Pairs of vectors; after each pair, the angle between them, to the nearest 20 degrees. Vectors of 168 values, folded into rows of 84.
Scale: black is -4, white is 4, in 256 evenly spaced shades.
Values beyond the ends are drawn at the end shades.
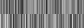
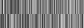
100 degrees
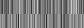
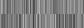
100 degrees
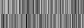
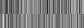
140 degrees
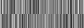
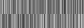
80 degrees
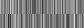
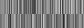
40 degrees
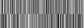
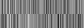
20 degrees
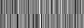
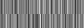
20 degrees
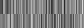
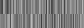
20 degrees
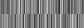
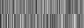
80 degrees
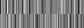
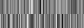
100 degrees
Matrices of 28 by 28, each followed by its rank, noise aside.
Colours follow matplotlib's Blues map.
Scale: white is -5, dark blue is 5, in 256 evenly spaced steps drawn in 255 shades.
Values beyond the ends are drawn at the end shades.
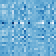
two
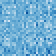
four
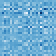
two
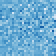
five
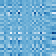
two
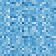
three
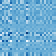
two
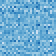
five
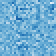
five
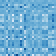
two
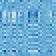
two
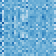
three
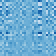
two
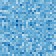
five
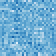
five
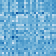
three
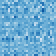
four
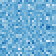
five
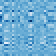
two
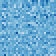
five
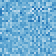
four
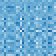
two
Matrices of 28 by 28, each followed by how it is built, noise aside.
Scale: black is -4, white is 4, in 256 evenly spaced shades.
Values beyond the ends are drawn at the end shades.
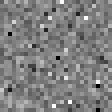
sparse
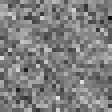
Toeplitz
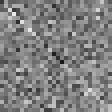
diagonal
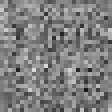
blocks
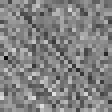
Toeplitz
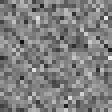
Toeplitz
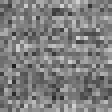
blocks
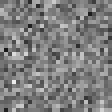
noise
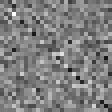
diagonal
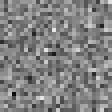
noise
